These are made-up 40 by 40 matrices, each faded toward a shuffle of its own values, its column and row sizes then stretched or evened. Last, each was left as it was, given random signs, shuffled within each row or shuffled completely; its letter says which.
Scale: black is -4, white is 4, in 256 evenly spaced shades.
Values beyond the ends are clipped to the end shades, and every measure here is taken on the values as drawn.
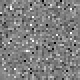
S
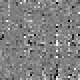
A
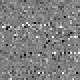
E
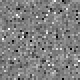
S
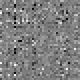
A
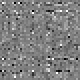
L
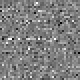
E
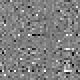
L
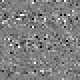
E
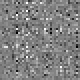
A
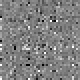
A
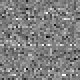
E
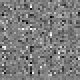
A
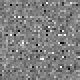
E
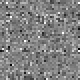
A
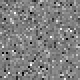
S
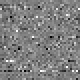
E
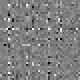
L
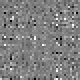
A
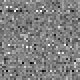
E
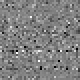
E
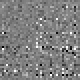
A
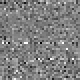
E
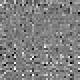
L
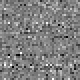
E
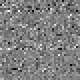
E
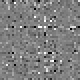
A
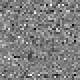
E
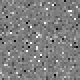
S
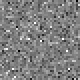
S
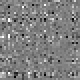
L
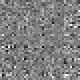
A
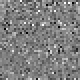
E
